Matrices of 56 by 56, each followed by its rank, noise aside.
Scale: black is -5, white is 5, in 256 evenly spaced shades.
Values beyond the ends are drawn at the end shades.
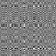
two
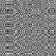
three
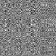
five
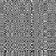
three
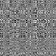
three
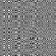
two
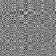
three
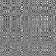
two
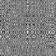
four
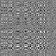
two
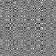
three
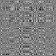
four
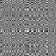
two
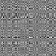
three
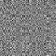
five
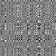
three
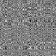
five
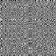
four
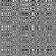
two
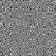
five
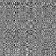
four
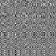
four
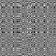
two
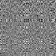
four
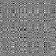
two
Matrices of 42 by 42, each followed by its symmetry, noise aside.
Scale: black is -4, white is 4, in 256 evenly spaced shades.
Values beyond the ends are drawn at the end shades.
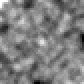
symmetric.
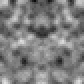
mirrored left to right.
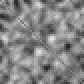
symmetric.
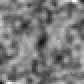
same after a half turn.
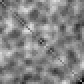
symmetric.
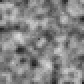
symmetric across the other diagonal.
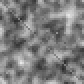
symmetric across the other diagonal.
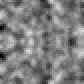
mirrored top to bottom.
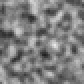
antisymmetric.
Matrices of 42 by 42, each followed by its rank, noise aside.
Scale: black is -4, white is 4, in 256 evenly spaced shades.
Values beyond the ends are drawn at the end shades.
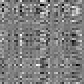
three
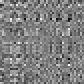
four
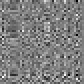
four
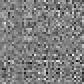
six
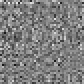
eight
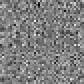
eight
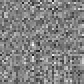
six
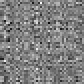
six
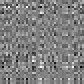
three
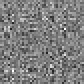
eight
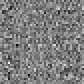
eight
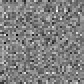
eight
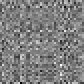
four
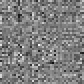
eight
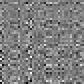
four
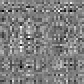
four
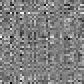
four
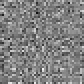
six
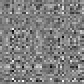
four
